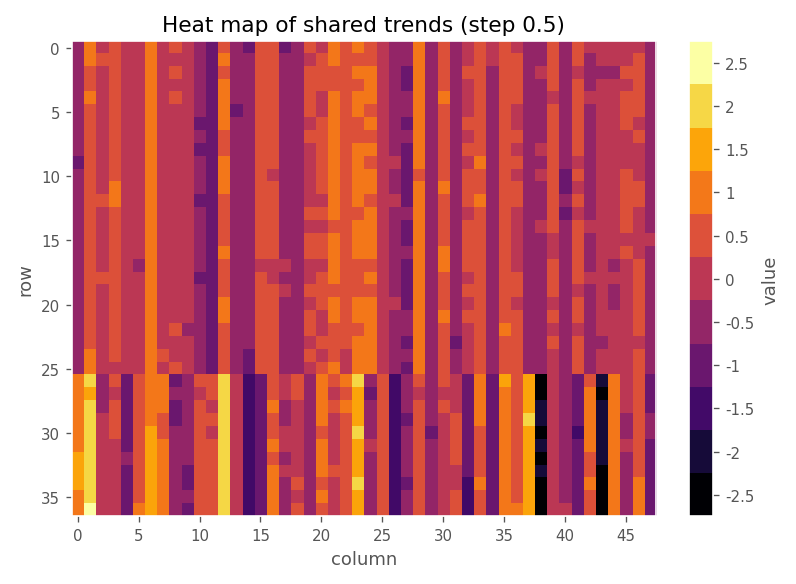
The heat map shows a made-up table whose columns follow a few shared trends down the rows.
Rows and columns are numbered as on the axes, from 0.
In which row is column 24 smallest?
27
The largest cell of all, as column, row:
1, 36
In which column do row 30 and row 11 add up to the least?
38
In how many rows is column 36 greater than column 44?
17
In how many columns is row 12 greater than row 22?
11
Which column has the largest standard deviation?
43
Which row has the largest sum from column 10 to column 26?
26
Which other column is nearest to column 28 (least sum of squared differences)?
21
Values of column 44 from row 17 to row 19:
-0.5 0 -0.5
